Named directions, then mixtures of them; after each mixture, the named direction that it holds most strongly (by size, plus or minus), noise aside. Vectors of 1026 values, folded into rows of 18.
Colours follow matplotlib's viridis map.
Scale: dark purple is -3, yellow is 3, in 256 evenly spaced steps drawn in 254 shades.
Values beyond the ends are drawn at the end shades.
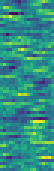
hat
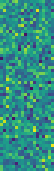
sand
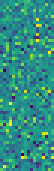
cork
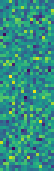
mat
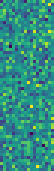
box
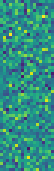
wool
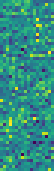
cork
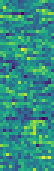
hat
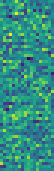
wool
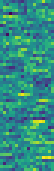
hat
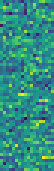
wool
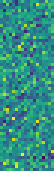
wool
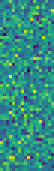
mat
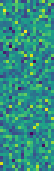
box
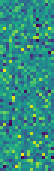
cork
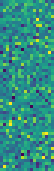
cork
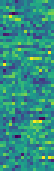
hat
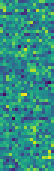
sand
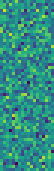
sand
